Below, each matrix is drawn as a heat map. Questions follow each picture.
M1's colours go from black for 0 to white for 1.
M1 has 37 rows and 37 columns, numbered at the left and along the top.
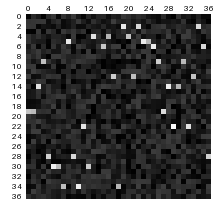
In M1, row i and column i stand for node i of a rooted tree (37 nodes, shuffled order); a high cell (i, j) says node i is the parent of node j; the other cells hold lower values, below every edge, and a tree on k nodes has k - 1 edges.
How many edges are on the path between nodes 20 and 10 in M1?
6
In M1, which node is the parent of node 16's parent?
28
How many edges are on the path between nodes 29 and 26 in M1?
6
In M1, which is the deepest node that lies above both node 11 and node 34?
2
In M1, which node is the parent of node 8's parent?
30
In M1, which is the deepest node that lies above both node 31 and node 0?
14
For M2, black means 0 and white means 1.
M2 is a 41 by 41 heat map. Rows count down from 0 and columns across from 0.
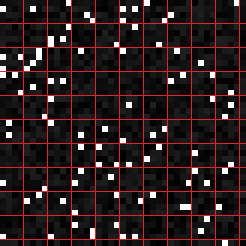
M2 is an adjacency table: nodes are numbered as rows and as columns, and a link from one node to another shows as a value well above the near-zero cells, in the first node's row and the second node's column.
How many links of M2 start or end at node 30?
6
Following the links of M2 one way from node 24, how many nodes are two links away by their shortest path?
4
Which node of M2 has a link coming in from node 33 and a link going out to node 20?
node 23
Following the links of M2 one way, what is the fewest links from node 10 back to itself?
2
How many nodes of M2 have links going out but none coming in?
2
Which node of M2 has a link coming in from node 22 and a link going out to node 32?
node 25
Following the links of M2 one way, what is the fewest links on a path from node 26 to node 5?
4
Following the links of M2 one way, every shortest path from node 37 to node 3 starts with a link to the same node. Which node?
node 12
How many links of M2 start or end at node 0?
9
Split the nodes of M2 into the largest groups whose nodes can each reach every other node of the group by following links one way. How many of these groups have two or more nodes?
1
